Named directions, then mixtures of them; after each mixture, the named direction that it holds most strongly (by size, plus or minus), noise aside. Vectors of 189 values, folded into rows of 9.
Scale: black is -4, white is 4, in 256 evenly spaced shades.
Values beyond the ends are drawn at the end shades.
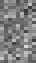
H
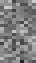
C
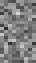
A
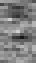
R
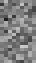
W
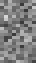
W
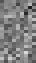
H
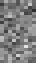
H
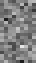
W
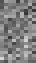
H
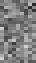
H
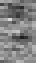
R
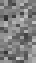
W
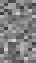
A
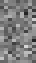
H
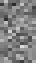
W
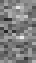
R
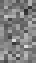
H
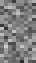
A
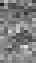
R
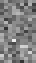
A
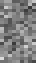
C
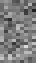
H
